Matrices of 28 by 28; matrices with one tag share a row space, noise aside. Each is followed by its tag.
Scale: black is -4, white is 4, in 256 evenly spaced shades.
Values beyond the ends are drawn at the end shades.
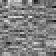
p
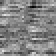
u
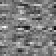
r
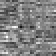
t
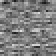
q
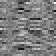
r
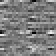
u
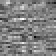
p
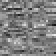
p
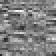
p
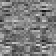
q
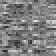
p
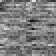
u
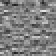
q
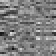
t
